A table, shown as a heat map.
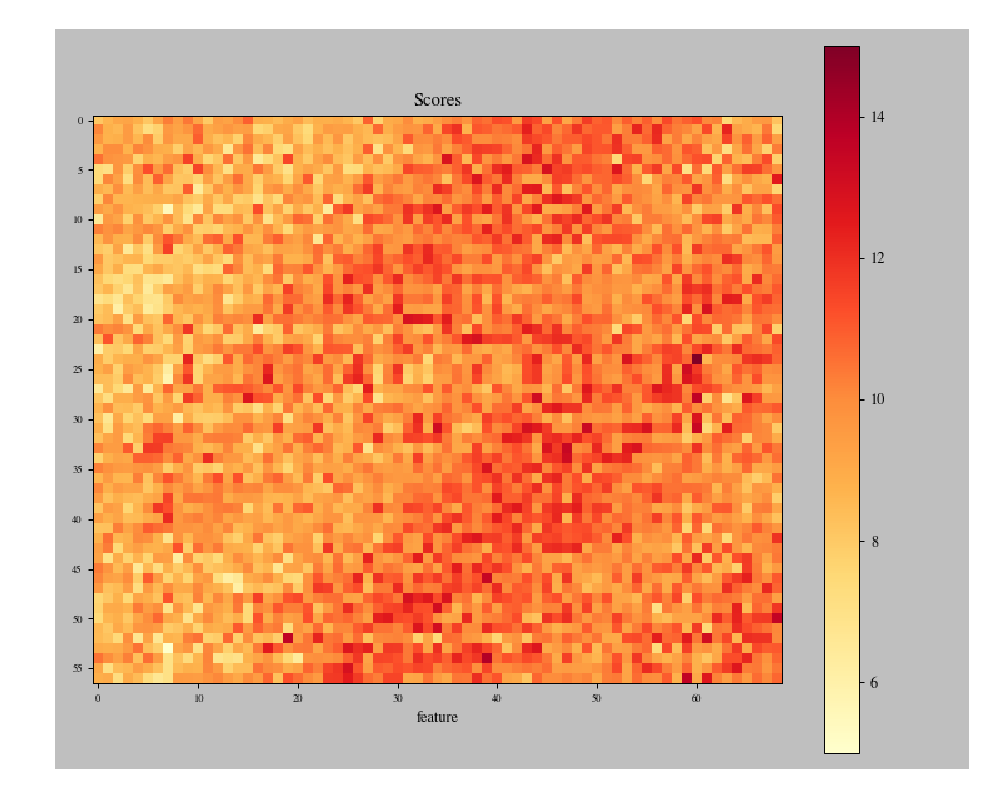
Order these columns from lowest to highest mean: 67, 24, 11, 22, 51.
11, 22, 24, 67, 51
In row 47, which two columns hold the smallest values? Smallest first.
14, 4
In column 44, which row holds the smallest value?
50
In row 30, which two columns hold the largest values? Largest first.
60, 32
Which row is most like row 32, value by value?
39
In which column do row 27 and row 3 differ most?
13
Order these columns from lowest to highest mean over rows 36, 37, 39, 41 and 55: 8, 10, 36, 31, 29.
10, 8, 29, 36, 31
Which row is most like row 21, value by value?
4
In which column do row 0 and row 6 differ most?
68
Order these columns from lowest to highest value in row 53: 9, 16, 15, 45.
15, 45, 9, 16
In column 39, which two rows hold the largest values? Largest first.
54, 46
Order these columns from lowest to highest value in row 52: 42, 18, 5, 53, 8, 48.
18, 8, 5, 42, 48, 53
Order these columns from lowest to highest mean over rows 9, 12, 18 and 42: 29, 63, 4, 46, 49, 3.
3, 4, 63, 29, 49, 46
